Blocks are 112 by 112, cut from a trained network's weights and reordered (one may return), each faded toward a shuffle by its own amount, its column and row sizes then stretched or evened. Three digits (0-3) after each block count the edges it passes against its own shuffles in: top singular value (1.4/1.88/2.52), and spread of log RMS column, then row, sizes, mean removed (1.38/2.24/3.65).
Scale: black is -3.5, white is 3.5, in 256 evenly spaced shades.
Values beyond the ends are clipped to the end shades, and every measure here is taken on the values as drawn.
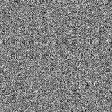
2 0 1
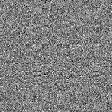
2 0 0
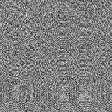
3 0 0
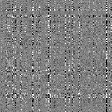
3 3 2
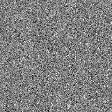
1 1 0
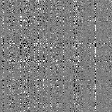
1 3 2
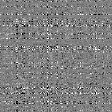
2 2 3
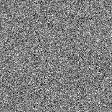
1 1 0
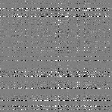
2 2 3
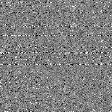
2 1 2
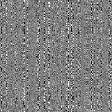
3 3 0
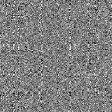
2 2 1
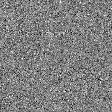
0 0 1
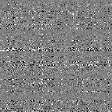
1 2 3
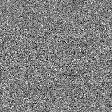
1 0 1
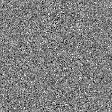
0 1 1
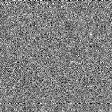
2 0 2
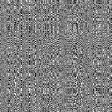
3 3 0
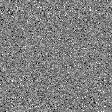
1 0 1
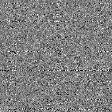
1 1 2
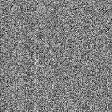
2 1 0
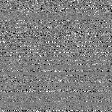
0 0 3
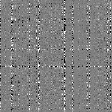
2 3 2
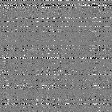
2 2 3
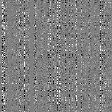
2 3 2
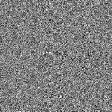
2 1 1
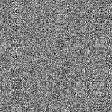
2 1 0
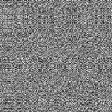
3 0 2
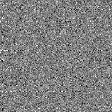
2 1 2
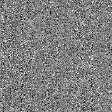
0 2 0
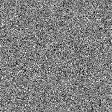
0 0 1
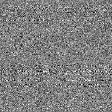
1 0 2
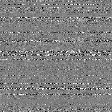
1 0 3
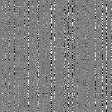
2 3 1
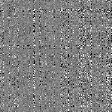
0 3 2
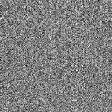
2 1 1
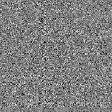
2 1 2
